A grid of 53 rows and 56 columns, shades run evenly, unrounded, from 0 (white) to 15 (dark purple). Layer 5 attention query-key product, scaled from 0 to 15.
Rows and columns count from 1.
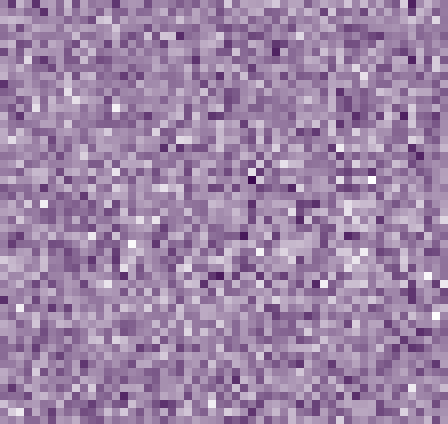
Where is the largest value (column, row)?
32, 23
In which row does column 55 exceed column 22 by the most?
15
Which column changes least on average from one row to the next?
13
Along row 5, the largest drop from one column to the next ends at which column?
21
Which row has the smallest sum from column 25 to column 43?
38
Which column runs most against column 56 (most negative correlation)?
7
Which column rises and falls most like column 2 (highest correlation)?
24
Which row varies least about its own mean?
25
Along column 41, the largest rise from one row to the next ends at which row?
37
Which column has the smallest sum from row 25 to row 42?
45
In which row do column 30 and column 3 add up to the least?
52
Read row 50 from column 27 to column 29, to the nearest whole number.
4 10 7
